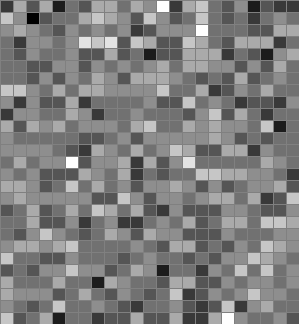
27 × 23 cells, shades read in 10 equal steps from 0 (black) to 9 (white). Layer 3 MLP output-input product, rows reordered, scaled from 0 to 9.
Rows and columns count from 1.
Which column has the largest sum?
6
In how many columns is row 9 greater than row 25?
6
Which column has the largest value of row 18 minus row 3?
11
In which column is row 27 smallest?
5
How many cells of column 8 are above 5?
8
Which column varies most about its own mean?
16
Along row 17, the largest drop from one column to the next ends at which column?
21
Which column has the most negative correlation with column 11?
22
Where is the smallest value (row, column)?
2, 3
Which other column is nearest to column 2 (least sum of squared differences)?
10
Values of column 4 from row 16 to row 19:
3 5 3 3
